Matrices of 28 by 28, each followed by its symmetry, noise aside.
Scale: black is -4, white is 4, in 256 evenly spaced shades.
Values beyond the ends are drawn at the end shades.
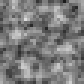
same after a half turn.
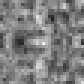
mirrored top to bottom.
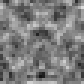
mirrored left to right.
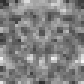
mirrored left to right.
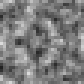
mirrored top to bottom.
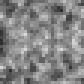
mirrored top to bottom.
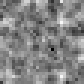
symmetric across the other diagonal.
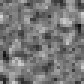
same after a half turn.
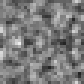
mirrored top to bottom.
